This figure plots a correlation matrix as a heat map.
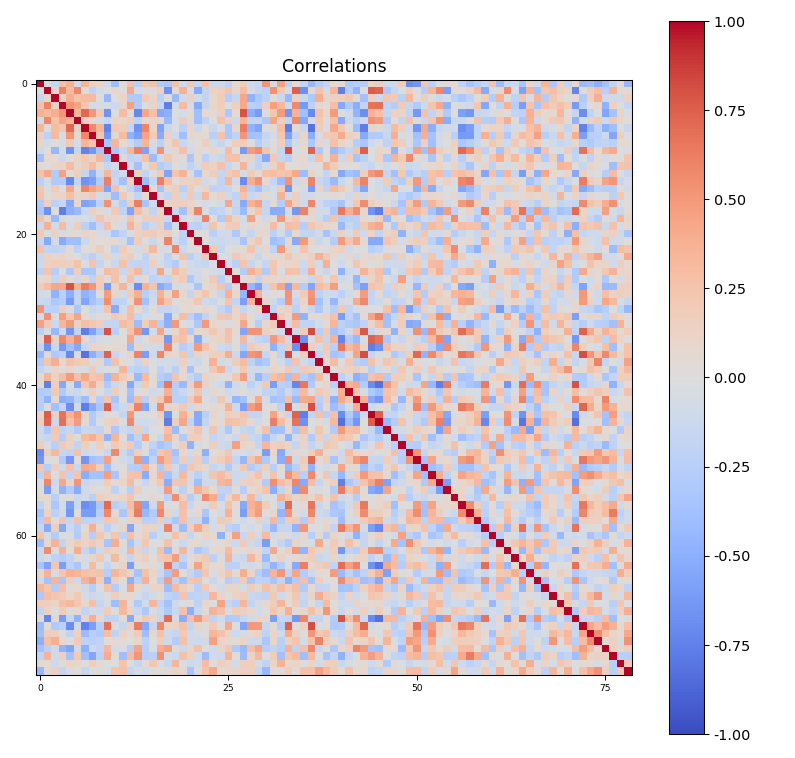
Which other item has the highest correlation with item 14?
6
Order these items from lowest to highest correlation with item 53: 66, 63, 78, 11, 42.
66, 42, 78, 11, 63
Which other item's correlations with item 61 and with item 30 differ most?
49
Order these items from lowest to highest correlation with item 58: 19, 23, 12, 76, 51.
51, 23, 12, 19, 76
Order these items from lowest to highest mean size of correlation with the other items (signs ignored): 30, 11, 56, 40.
11, 30, 56, 40
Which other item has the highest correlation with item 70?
38
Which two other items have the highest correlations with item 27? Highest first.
4, 6
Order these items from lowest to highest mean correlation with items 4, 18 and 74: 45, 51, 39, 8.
51, 8, 45, 39
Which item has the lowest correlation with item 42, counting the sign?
45
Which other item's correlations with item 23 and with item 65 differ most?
46
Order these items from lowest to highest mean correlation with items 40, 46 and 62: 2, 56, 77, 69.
77, 69, 56, 2
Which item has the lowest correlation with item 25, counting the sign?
40
